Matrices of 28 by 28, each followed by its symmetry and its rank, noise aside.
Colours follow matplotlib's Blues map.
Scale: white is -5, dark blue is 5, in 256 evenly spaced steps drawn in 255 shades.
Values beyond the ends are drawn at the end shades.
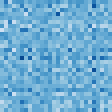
no symmetry, rank five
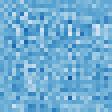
no symmetry, rank three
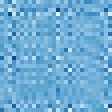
no symmetry, rank three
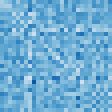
symmetric, rank five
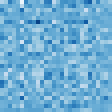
no symmetry, rank three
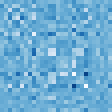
symmetric, rank three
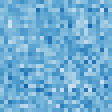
no symmetry, rank five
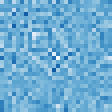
symmetric, rank four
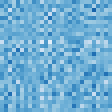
symmetric, rank three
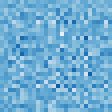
antisymmetric, rank four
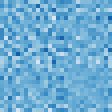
antisymmetric, rank four
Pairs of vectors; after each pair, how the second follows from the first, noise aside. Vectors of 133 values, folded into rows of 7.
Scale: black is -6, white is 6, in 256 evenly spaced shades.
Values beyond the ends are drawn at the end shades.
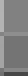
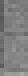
negated, shrunk.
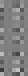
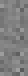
shrunk.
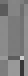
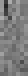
reversed, partly zeroed.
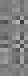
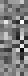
negated, scaled up.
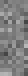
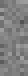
reversed, shrunk.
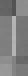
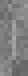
reversed, shrunk.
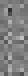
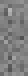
negated, shrunk.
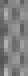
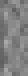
shrunk.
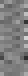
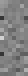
reversed, partly zeroed.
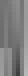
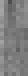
reversed, shrunk.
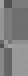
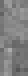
negated, shrunk.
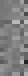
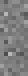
reversed, partly zeroed.
